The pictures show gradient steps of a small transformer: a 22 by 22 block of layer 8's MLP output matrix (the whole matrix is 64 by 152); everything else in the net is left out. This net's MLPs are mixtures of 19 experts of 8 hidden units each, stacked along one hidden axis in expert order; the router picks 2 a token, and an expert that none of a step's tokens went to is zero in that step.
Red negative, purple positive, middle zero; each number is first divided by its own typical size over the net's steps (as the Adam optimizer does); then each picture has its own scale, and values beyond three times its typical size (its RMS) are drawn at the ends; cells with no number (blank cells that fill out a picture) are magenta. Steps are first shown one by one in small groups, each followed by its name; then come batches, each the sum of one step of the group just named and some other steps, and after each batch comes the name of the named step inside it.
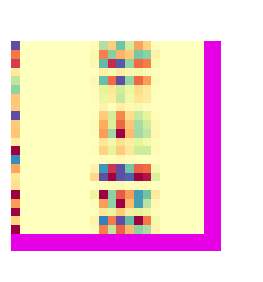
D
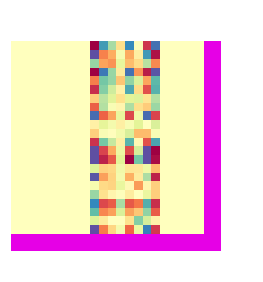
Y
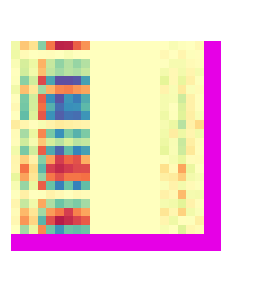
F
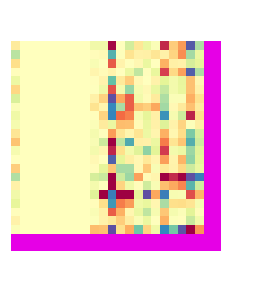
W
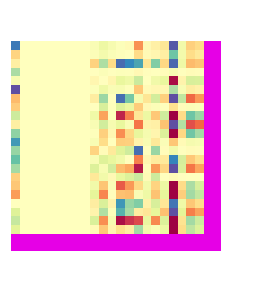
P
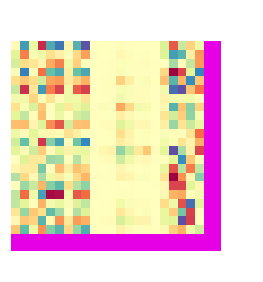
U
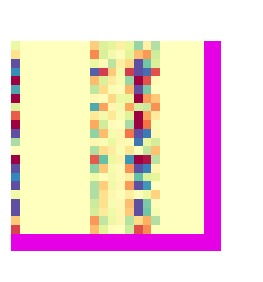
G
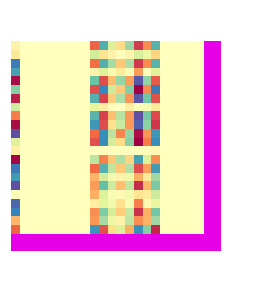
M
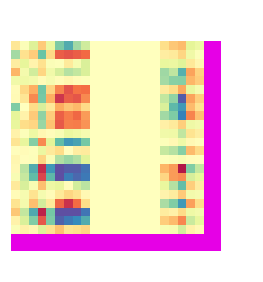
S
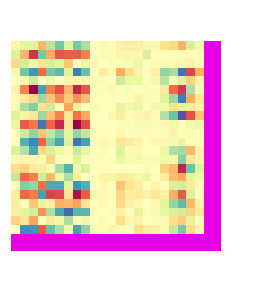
S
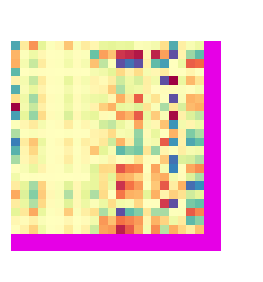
P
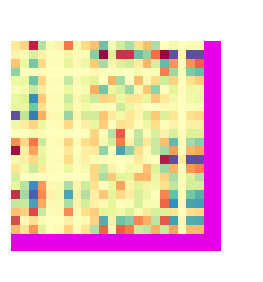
D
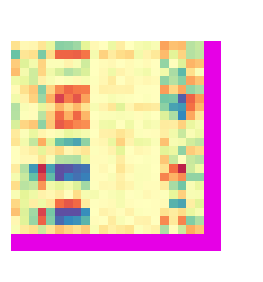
S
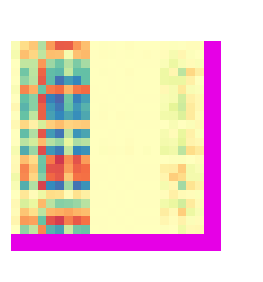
F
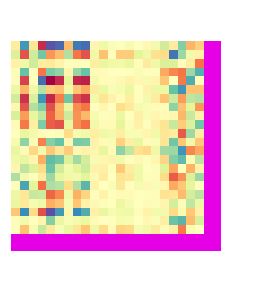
U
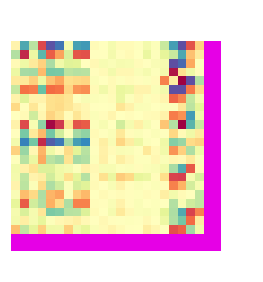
U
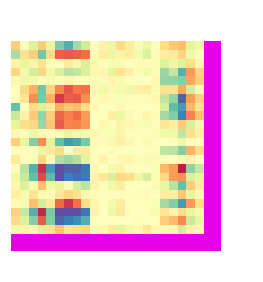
S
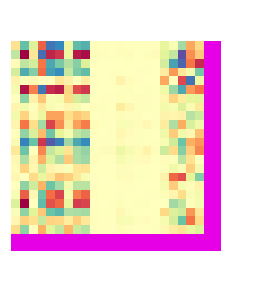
U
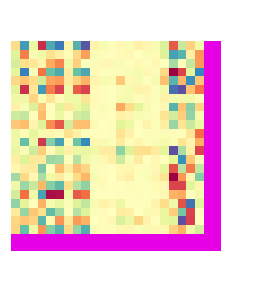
U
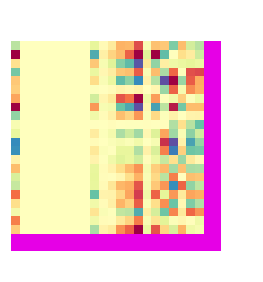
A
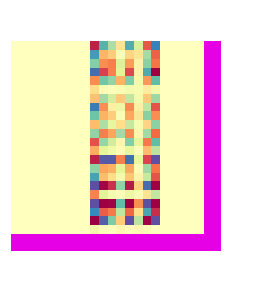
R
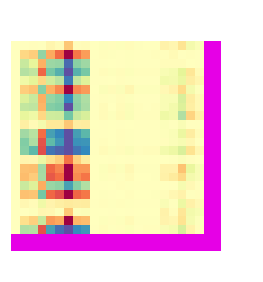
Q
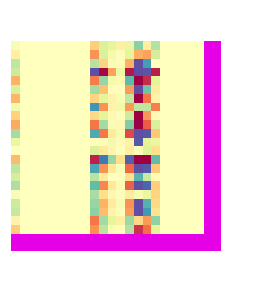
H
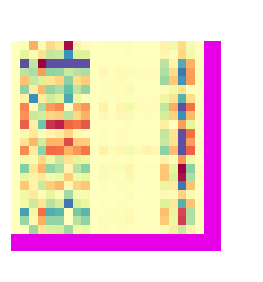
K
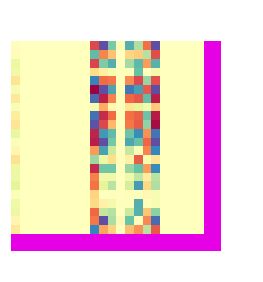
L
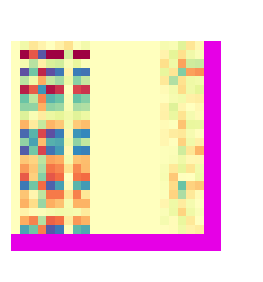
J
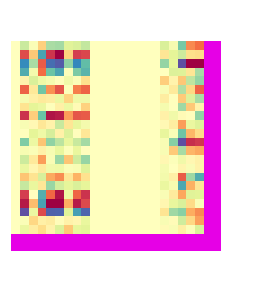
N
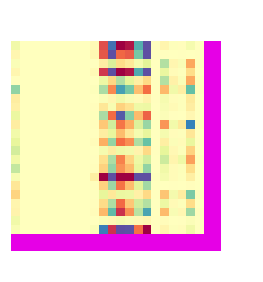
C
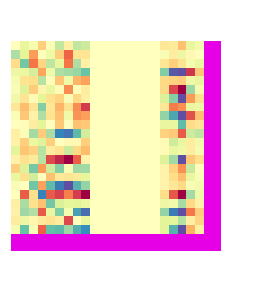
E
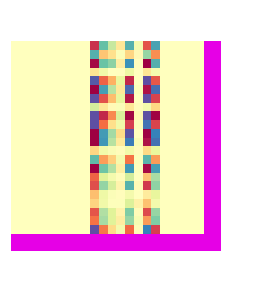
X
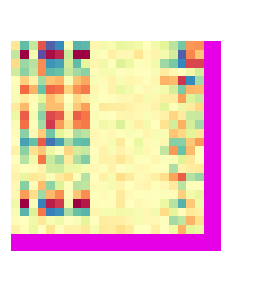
N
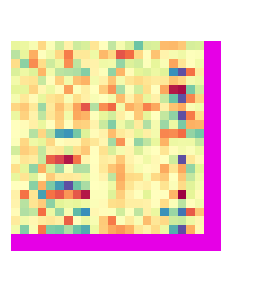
E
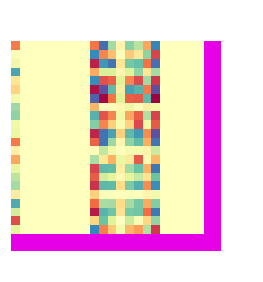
L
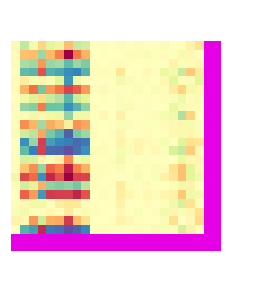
Q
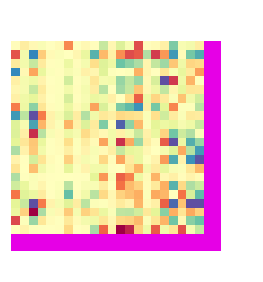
A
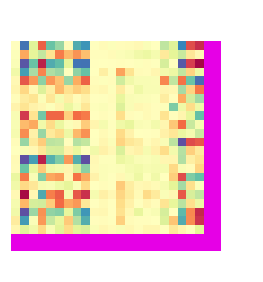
N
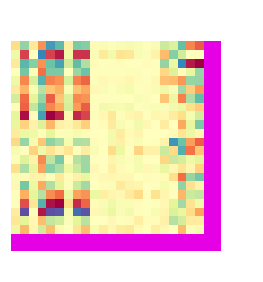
N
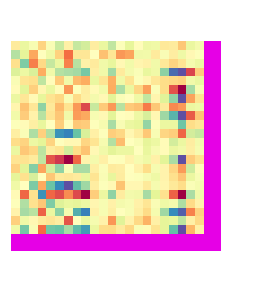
E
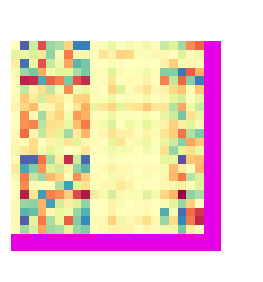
E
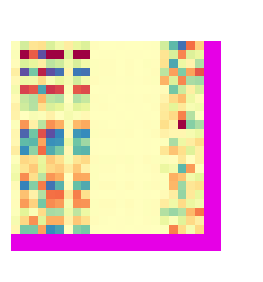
J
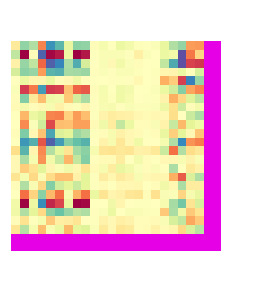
N
